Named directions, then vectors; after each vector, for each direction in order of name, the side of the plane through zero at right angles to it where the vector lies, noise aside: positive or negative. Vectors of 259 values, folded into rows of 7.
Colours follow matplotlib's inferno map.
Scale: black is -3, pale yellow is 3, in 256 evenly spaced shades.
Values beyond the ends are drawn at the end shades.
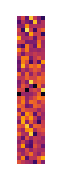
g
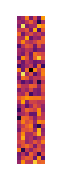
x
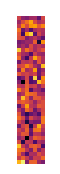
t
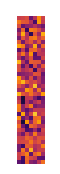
negative, negative, negative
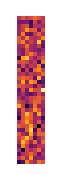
positive, negative, positive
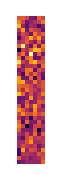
negative, negative, negative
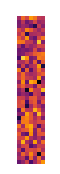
positive, negative, positive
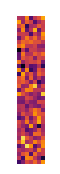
negative, negative, positive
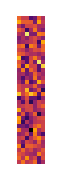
negative, positive, negative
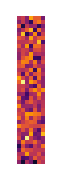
positive, negative, negative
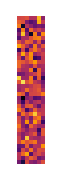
negative, negative, negative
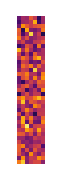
positive, positive, positive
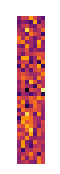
positive, negative, positive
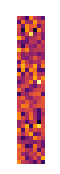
positive, positive, negative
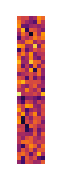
negative, negative, negative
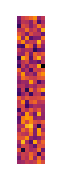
positive, negative, positive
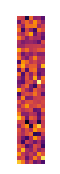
positive, positive, negative
